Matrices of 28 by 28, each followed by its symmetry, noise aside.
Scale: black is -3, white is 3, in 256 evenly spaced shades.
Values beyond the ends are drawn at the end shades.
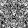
mirrored left to right.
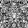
mirrored left to right.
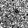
symmetric across the other diagonal.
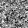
no symmetry.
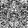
mirrored left to right.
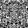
mirrored left to right.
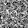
no symmetry.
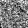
no symmetry.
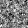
antisymmetric.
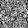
same after a half turn.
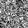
no symmetry.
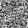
same after a half turn.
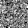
antisymmetric.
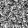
antisymmetric.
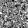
antisymmetric.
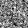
antisymmetric.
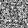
same after a half turn.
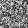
no symmetry.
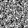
no symmetry.
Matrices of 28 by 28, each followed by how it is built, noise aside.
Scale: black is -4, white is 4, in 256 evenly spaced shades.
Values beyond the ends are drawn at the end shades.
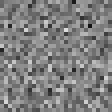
repeating columns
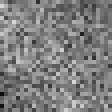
smooth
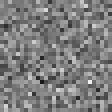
noise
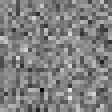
blocks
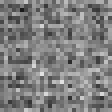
blocks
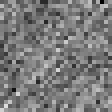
Hankel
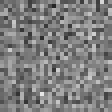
blocks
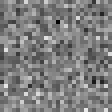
blocks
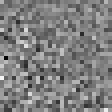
lower triangular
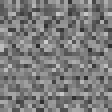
repeating columns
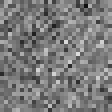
Hankel
